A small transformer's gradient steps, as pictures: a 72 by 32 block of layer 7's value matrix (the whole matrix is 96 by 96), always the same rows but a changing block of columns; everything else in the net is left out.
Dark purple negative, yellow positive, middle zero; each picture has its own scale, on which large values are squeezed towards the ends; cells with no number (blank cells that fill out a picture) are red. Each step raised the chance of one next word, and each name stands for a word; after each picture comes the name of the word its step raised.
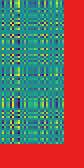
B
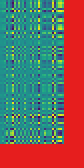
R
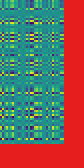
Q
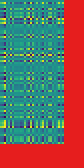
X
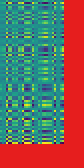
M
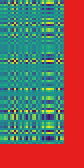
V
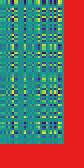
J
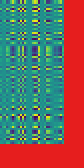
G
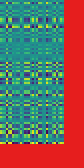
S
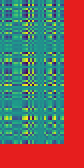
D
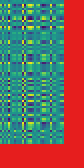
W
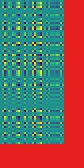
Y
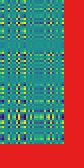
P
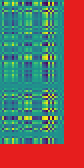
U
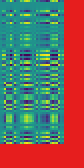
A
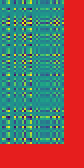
Q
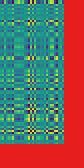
V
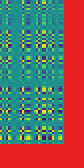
V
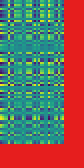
D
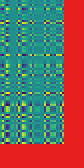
Q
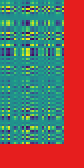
G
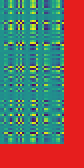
Y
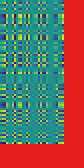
D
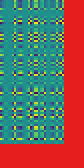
Q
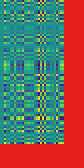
M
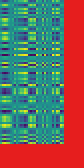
X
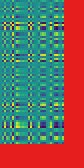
W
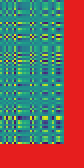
M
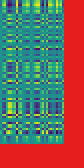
B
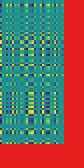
B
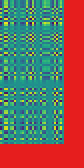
J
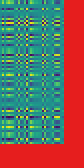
Q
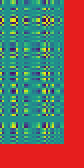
X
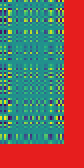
P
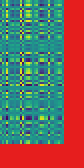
D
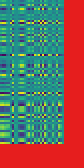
Q
